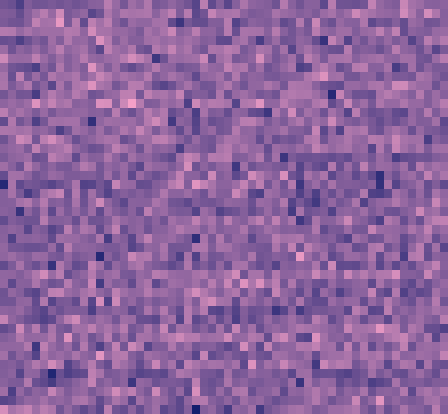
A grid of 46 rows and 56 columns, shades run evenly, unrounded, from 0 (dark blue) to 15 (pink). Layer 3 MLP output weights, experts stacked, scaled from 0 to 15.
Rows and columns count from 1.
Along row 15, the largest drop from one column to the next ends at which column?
41
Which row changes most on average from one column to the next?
39
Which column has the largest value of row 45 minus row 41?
40
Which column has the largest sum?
15
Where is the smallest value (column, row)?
25, 46
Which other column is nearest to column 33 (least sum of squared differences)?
29
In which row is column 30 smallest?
19
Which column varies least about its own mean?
34
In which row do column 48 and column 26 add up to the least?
20
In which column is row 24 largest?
53
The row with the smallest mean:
42
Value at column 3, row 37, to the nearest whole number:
12
